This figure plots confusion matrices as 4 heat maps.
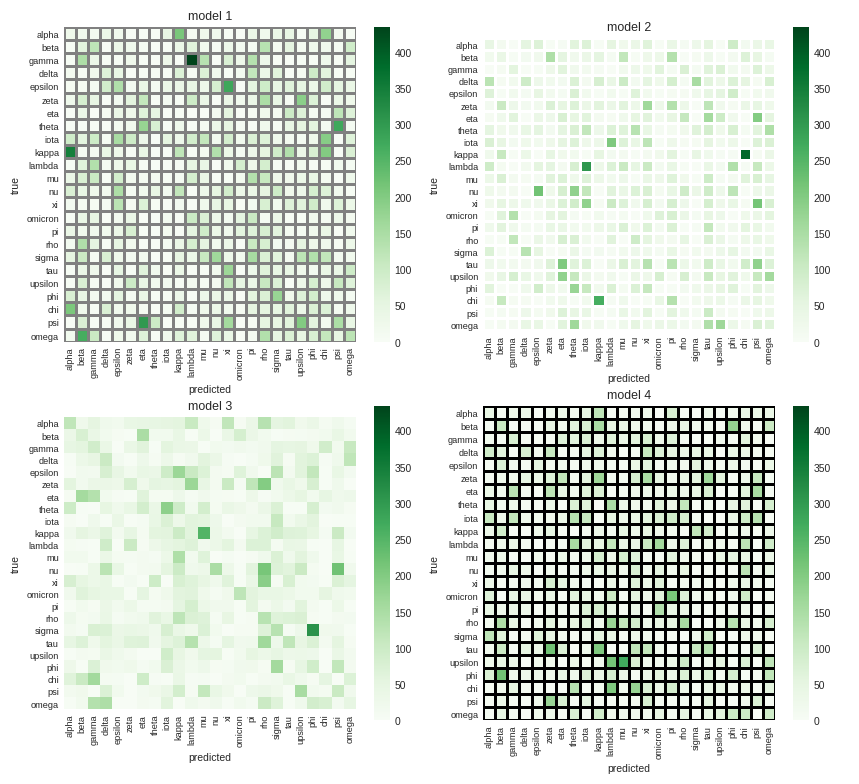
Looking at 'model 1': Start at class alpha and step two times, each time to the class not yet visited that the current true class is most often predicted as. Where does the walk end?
chi
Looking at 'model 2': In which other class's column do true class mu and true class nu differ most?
epsilon
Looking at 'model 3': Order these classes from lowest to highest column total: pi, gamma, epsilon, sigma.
epsilon, pi, gamma, sigma
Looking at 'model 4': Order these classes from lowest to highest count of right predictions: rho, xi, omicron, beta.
xi, omicron, beta, rho
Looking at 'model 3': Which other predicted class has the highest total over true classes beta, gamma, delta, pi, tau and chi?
eta
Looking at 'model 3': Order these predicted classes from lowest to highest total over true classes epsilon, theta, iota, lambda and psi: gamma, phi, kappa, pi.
gamma, pi, phi, kappa
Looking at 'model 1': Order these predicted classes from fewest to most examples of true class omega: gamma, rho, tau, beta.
tau, gamma, rho, beta
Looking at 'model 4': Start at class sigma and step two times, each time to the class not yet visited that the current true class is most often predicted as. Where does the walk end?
kappa
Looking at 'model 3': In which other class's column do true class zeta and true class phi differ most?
rho
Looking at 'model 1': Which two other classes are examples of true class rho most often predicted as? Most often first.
beta, pi
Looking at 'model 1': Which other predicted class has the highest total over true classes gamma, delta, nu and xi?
lambda
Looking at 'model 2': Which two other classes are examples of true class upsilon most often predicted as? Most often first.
eta, omega
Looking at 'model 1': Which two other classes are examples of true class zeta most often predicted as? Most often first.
upsilon, rho
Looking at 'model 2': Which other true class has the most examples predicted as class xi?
zeta
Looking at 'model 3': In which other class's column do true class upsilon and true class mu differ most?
kappa
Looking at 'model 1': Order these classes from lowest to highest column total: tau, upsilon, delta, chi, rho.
delta, tau, upsilon, chi, rho
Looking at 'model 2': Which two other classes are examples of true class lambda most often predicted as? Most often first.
iota, phi
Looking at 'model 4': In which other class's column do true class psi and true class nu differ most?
zeta
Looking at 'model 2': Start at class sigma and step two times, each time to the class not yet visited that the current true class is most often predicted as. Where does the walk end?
alpha
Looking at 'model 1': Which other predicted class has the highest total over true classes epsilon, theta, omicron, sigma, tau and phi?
xi
